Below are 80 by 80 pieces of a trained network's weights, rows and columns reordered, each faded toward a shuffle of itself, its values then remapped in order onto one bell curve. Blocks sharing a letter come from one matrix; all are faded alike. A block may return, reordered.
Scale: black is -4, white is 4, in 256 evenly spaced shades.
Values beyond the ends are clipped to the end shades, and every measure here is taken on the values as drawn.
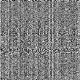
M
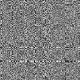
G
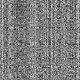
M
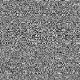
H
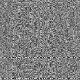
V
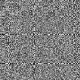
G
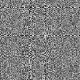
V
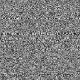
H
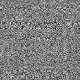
H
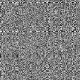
V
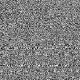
H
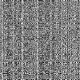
M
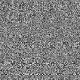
H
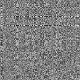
G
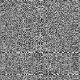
G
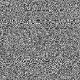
H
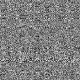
H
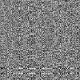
G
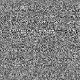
H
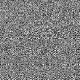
H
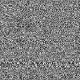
H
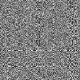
G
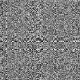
V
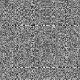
V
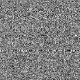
H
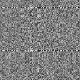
V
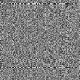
V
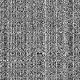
M
